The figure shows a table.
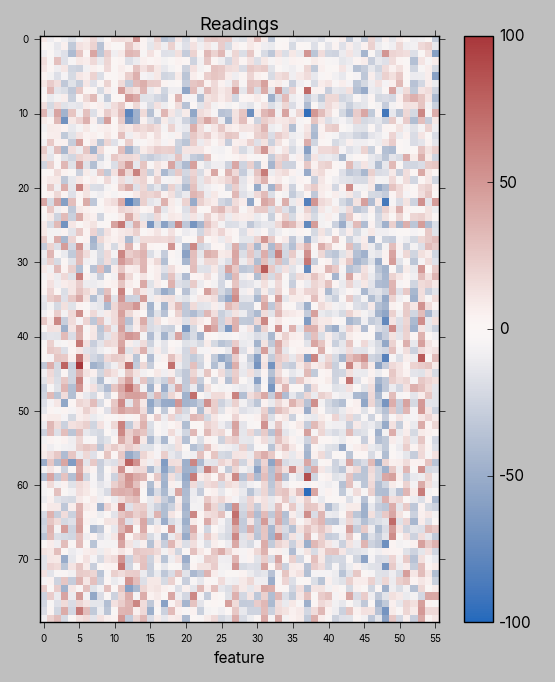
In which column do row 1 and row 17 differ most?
7
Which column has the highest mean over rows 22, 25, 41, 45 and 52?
11
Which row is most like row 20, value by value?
46
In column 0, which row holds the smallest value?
57
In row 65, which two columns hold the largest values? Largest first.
49, 27
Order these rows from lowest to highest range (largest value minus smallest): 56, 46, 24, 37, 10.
24, 56, 37, 46, 10
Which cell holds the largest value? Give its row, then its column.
44, 5
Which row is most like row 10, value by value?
22
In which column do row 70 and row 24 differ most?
3
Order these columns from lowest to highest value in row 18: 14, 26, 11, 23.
23, 14, 26, 11
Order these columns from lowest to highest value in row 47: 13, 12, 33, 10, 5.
33, 10, 13, 5, 12
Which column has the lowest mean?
20
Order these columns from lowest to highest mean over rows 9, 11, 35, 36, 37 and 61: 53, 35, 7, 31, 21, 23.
21, 7, 35, 23, 31, 53
